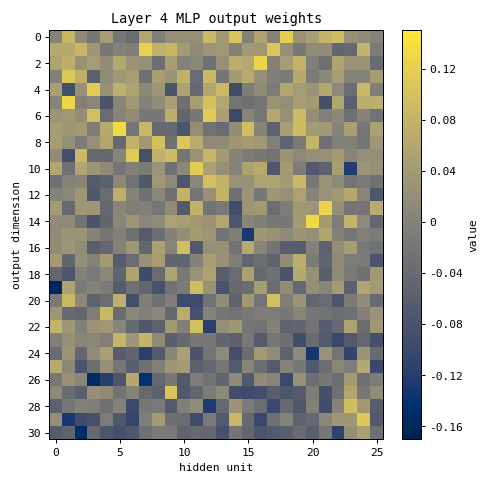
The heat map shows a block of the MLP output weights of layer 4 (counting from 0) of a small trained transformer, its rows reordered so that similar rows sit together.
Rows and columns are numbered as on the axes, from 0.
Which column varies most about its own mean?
1
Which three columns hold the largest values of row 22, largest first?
11, 0, 23
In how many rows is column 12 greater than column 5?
21
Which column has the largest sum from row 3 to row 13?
12
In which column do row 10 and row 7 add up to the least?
17
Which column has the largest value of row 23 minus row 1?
5
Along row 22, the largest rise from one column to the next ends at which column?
13
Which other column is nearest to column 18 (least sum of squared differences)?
22
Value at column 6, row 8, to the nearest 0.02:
0.08
